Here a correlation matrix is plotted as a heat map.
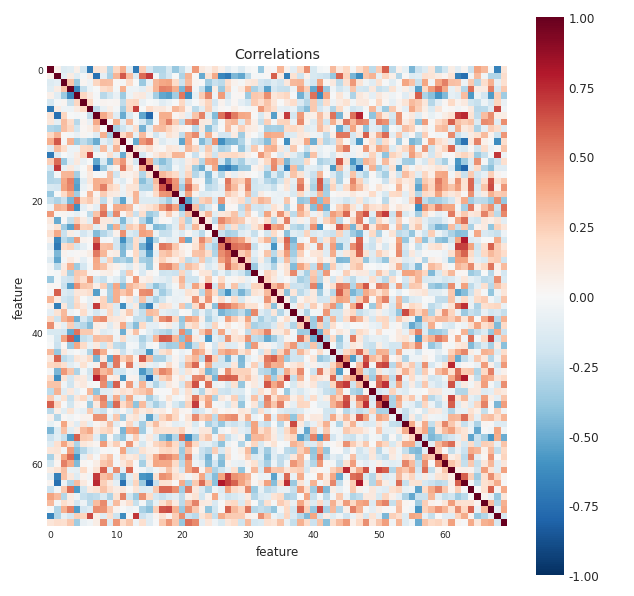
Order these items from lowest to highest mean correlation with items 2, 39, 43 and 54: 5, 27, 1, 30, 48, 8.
1, 5, 48, 30, 27, 8
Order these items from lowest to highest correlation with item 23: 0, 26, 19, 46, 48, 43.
19, 48, 0, 46, 43, 26
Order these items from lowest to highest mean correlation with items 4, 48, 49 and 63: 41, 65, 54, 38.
41, 54, 38, 65
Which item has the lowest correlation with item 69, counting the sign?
56
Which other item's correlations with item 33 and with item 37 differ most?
24
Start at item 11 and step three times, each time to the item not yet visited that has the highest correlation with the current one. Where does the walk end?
34
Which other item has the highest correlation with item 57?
61
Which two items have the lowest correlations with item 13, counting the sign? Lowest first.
0, 11
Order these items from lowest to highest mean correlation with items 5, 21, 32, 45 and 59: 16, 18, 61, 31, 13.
31, 16, 13, 18, 61
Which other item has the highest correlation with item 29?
27
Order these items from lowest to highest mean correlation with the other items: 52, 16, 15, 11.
15, 11, 52, 16
